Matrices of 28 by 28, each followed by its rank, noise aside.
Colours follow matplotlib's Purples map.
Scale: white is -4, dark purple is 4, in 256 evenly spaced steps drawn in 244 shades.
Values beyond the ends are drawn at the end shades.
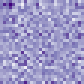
six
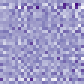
four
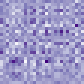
three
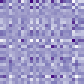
two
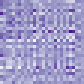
three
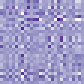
three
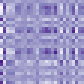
one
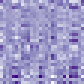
three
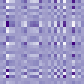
one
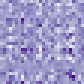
four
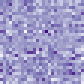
six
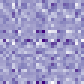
three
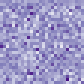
six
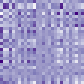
two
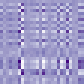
one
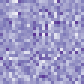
six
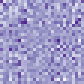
six
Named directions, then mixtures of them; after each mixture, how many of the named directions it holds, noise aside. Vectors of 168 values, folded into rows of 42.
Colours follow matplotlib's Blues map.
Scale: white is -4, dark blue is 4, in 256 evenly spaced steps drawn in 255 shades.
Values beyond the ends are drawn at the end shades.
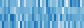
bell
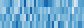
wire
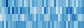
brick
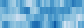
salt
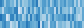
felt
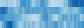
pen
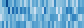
one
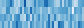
one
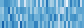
two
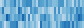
two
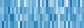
two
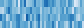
two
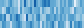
two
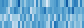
three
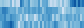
two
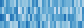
one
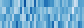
one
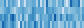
one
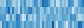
four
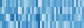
one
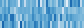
one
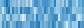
four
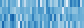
one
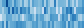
one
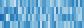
two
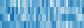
four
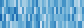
one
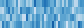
four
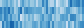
four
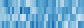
three
